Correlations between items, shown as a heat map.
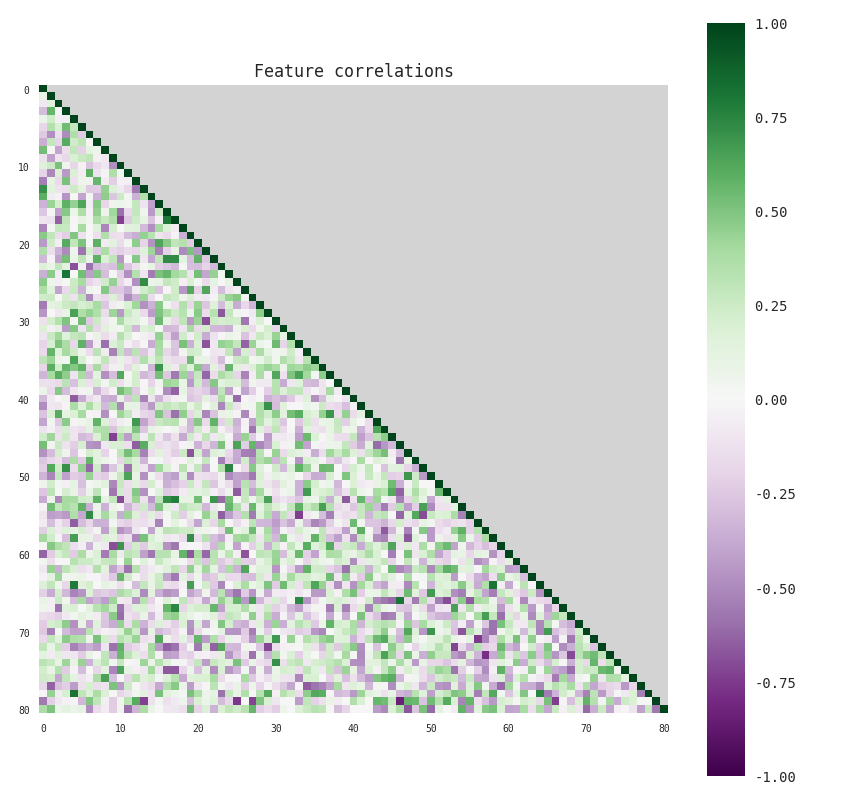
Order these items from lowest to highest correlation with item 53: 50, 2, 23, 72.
72, 23, 2, 50
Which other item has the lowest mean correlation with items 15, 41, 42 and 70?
0
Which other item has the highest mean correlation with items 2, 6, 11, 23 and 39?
50
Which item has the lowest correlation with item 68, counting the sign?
73
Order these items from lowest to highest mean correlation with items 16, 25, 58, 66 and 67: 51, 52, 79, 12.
79, 52, 51, 12
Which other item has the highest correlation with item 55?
6
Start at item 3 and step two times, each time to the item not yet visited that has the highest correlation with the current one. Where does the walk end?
49
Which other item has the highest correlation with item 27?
66
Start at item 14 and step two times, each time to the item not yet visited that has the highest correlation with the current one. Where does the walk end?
13
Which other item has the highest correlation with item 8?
76
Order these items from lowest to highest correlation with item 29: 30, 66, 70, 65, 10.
10, 65, 70, 66, 30
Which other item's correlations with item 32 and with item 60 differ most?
77
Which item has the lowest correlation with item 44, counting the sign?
57
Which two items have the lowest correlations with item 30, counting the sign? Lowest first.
21, 26
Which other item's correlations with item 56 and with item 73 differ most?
71
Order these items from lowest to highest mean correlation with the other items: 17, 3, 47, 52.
17, 47, 52, 3
